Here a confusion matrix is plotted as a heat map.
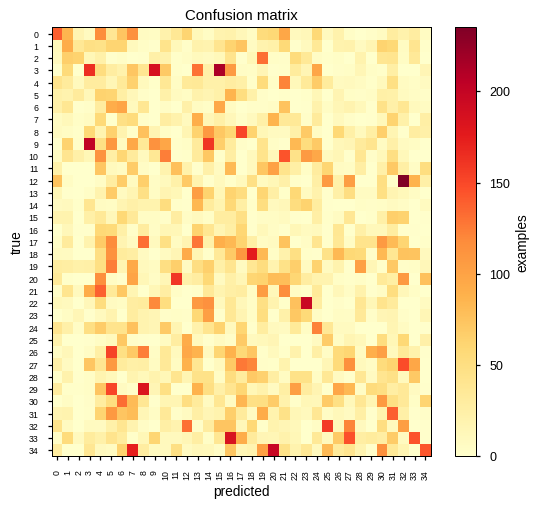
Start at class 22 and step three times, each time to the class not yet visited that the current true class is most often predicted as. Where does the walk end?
13
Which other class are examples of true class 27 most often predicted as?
32
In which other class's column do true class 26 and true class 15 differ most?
5
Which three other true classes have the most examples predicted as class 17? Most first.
8, 27, 18
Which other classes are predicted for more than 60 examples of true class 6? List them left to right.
5, 15, 21
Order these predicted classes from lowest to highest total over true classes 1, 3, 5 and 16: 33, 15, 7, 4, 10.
33, 7, 10, 4, 15
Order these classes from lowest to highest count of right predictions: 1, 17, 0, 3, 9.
17, 1, 9, 0, 3
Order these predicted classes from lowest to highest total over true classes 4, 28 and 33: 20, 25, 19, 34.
34, 20, 25, 19
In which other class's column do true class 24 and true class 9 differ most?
3
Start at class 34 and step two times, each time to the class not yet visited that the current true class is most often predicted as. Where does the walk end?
11
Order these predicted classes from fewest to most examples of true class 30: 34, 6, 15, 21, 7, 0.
0, 21, 15, 34, 7, 6
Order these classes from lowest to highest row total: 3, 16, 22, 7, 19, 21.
16, 7, 21, 22, 19, 3
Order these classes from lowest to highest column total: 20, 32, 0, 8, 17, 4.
0, 20, 8, 32, 17, 4
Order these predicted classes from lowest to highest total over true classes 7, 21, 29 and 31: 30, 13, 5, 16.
30, 16, 13, 5
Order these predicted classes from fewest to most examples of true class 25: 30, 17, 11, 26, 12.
26, 11, 30, 17, 12
